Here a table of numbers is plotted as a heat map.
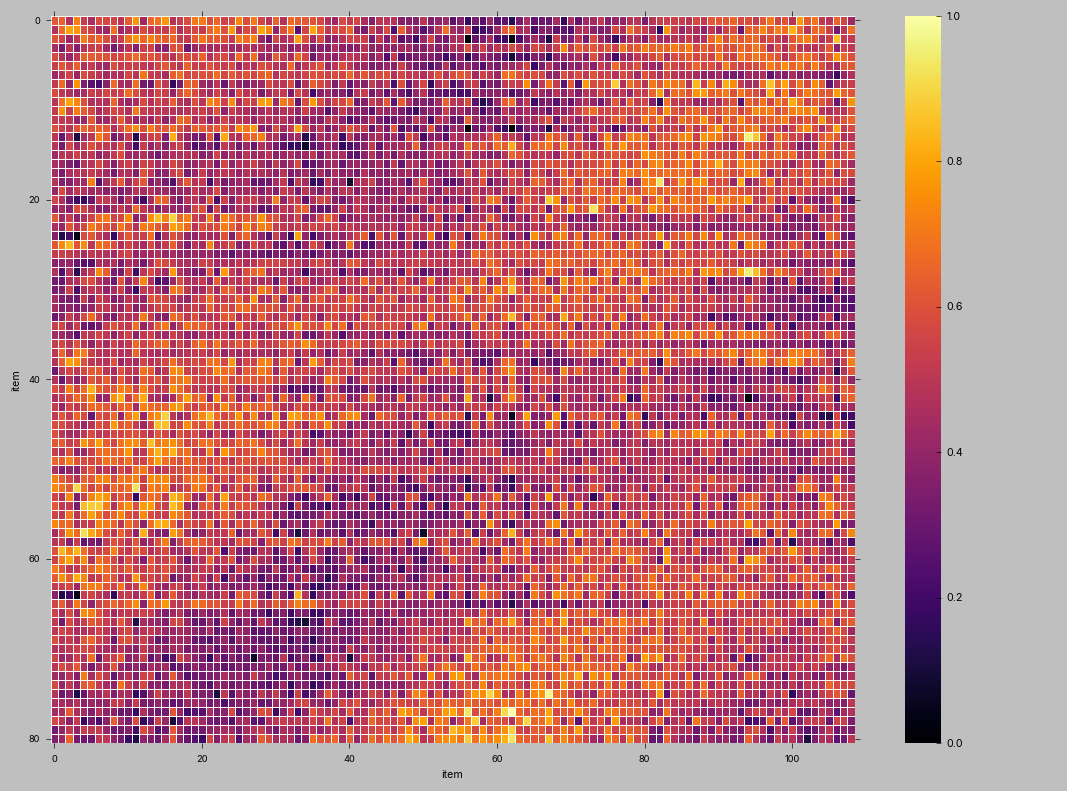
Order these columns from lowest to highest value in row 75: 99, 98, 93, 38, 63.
98, 38, 99, 93, 63
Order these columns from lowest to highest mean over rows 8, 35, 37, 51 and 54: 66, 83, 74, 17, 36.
36, 66, 83, 74, 17
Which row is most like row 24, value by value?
64
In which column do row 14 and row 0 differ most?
62
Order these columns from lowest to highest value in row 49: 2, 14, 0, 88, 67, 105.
88, 105, 67, 0, 2, 14
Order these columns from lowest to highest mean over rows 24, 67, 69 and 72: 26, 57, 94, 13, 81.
26, 13, 94, 81, 57
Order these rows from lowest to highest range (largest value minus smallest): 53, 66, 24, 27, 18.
27, 66, 53, 24, 18
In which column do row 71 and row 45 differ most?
15
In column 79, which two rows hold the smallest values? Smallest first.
42, 40
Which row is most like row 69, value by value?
74
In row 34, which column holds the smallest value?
100
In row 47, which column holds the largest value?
13
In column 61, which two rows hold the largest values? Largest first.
77, 80
